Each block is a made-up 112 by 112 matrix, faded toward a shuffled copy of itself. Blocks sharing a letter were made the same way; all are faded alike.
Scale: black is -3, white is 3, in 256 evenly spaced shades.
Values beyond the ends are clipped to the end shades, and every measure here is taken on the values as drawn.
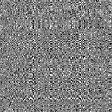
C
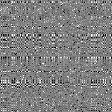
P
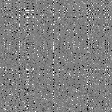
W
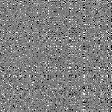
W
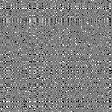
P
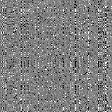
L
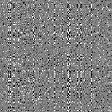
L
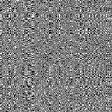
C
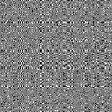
P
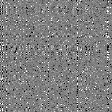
W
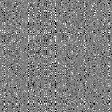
L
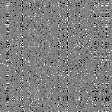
W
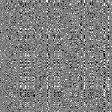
L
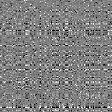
P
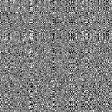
C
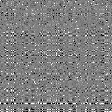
P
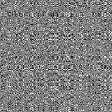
C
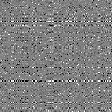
P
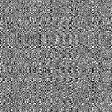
C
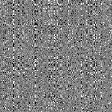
L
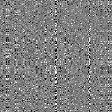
L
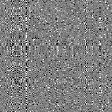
L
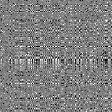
P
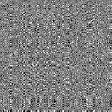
C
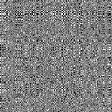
C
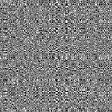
C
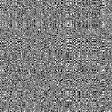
C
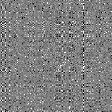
L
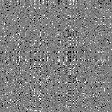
W
